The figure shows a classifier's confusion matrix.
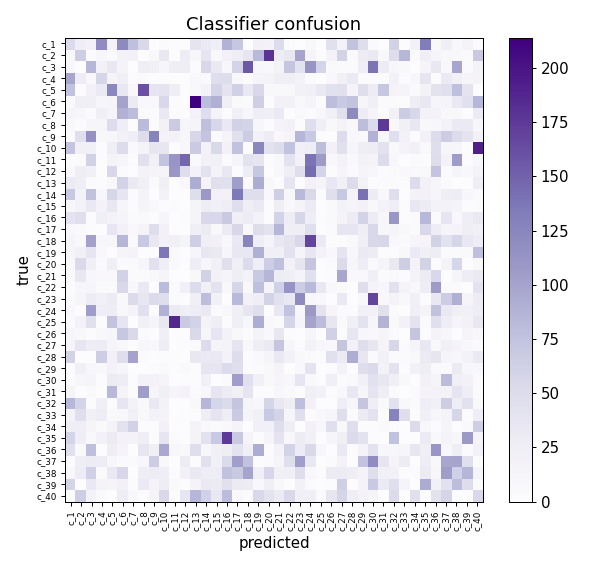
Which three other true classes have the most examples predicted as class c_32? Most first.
c_33, c_16, c_35
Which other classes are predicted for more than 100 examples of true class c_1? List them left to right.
c_4, c_6, c_35
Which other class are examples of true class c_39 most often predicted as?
c_35
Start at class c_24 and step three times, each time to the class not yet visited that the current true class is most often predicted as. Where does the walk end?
c_6
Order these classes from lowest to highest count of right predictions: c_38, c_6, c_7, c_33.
c_33, c_38, c_7, c_6
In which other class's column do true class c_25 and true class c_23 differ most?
c_11
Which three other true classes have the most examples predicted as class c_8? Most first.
c_5, c_31, c_18
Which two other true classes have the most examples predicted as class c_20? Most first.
c_2, c_21
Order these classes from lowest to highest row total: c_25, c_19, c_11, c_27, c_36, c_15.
c_15, c_27, c_19, c_36, c_11, c_25
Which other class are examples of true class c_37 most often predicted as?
c_30
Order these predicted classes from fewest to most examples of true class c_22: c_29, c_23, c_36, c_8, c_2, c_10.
c_2, c_8, c_29, c_23, c_10, c_36
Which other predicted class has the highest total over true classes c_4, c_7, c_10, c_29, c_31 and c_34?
c_40
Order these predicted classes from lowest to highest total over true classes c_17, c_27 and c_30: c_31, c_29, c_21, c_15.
c_15, c_31, c_29, c_21
